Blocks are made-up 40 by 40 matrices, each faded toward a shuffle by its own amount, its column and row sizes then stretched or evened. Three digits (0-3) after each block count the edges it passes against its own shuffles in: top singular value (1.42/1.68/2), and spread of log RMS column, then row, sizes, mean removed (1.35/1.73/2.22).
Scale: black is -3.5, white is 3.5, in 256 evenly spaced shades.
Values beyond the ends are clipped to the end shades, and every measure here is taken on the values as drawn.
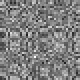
3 0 1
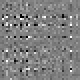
3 3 3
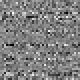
2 0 3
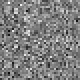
2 1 0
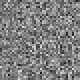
2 1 0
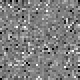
1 1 1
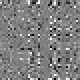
3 3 2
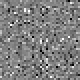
2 1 1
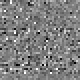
0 1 3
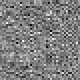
3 1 0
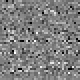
1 0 2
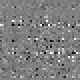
0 1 3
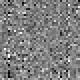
2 2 0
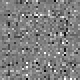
0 2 2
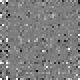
2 2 2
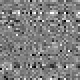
3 1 3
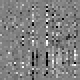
3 3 1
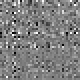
1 3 3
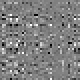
3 3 3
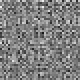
3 1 1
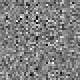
2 2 1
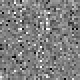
1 2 0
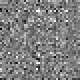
1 2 2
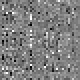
1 3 0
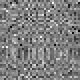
3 0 1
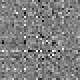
2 2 2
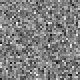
0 0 0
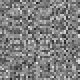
3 2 0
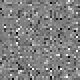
2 2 0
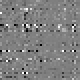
1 2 3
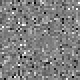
1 1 1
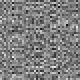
3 3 0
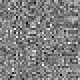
2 0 0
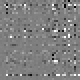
0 3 3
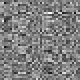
3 0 3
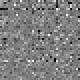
2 1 2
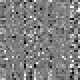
3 3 0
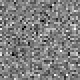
2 0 1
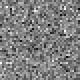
0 0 0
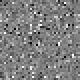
0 1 2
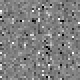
0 2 1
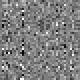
2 3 1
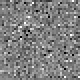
0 1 1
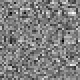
2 0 1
